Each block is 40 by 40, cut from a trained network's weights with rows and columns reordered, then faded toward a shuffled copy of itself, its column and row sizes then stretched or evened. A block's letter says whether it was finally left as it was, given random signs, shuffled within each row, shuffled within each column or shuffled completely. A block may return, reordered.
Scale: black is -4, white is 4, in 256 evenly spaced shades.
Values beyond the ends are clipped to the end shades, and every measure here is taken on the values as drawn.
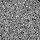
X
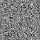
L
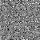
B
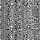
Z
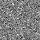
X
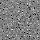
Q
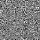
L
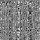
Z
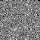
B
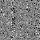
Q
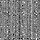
Z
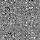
L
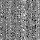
Q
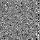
Q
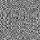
Z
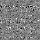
L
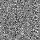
Q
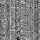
Z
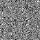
L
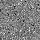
X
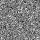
X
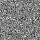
B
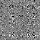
L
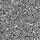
X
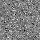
X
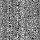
Q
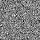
X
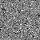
X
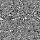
L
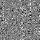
L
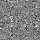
L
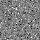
X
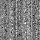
Q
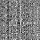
Z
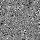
X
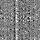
Z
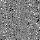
Q
